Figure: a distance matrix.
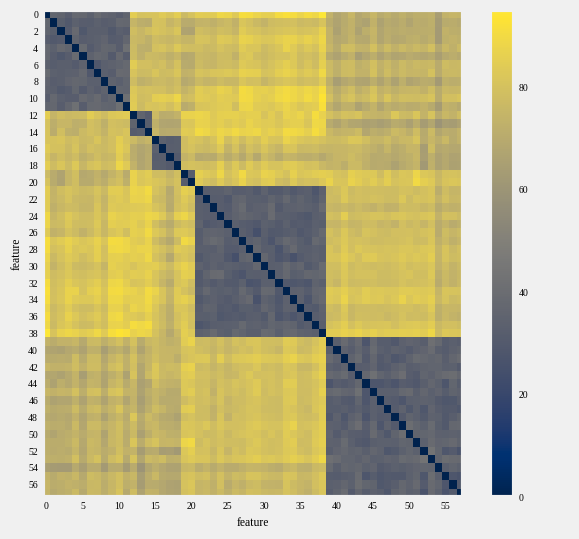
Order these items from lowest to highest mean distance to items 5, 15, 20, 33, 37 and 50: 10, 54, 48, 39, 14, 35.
35, 54, 48, 39, 10, 14
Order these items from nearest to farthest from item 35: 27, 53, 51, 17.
27, 17, 51, 53
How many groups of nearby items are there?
6
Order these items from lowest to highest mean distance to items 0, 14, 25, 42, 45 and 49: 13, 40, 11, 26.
40, 13, 11, 26
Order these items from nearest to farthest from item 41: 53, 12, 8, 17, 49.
49, 53, 8, 17, 12
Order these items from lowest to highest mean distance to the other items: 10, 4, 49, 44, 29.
44, 49, 29, 4, 10
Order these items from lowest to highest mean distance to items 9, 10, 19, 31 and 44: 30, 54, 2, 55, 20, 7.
2, 7, 54, 55, 20, 30
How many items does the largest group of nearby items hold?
19
